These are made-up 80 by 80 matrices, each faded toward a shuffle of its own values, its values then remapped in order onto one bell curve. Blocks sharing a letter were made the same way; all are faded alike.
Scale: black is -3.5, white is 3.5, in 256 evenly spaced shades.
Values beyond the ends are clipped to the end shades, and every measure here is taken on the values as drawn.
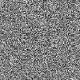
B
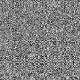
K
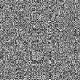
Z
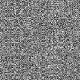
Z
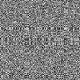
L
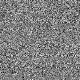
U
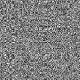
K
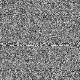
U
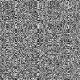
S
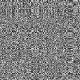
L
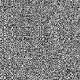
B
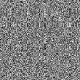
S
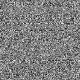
U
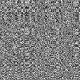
L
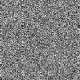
B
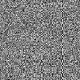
S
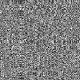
Z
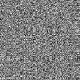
Z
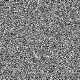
U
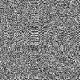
K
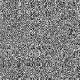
B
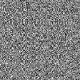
S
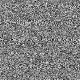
U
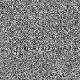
K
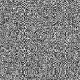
S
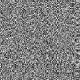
S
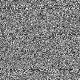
U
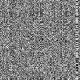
S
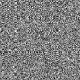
K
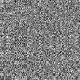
Z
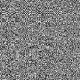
K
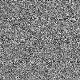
U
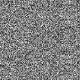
B
